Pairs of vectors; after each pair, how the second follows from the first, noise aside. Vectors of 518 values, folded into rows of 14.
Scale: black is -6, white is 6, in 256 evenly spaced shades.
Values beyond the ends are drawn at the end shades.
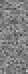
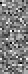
reversed, negated, scaled up.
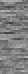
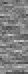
reversed, negated.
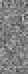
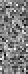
reversed, negated, scaled up.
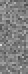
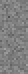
wrapped around, negated, shrunk.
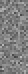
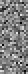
negated, scaled up.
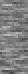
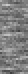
copied.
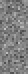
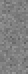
wrapped around, negated, shrunk.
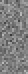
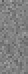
wrapped around, negated, shrunk.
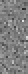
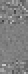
reversed, negated, partly zeroed.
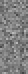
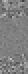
reversed, negated, partly zeroed.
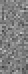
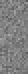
wrapped around, negated, shrunk.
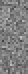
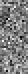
negated, scaled up.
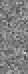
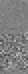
reversed, negated, partly zeroed.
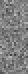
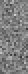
copied.
